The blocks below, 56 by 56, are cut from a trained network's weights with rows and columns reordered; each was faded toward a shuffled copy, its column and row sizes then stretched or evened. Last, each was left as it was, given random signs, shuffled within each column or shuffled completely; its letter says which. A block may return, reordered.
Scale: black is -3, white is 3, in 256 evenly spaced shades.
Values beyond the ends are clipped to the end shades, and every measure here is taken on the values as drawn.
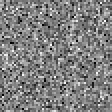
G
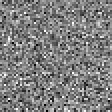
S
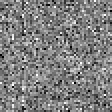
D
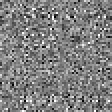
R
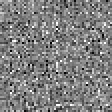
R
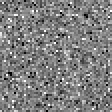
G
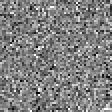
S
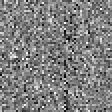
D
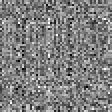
R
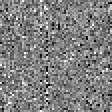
D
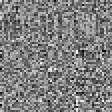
R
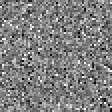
D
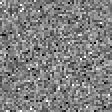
G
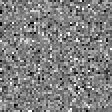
S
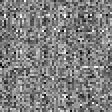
R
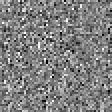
D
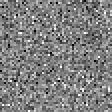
G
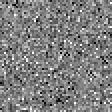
G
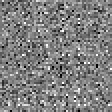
R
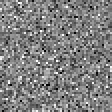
G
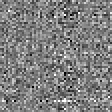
R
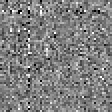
S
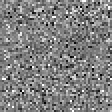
S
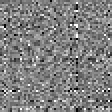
R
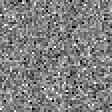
G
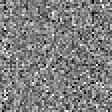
D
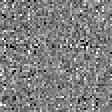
S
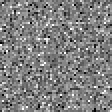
G
